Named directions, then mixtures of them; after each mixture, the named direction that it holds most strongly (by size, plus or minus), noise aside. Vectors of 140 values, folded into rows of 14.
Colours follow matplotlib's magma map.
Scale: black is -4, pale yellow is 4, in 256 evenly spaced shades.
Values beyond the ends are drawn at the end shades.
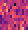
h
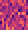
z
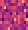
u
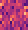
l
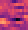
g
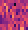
h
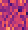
z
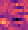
g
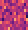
u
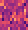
u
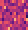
u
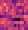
g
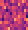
u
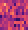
h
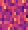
u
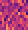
z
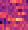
g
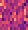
u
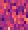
u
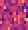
u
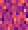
u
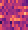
l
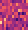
z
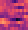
g
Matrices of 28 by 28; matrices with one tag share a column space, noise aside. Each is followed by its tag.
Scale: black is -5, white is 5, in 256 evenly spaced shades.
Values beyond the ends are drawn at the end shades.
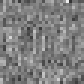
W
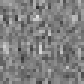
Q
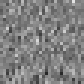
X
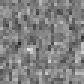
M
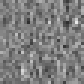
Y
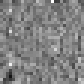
W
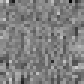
W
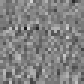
X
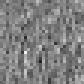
M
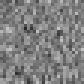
X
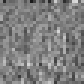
W
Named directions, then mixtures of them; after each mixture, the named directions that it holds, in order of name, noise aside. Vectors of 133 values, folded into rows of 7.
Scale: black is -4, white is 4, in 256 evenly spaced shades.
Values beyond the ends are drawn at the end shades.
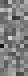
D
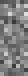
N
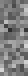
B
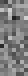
D, N.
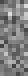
D, N.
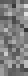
B, N.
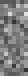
N.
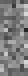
B, N.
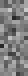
B, D.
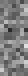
B.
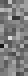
D.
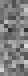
B.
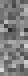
B.
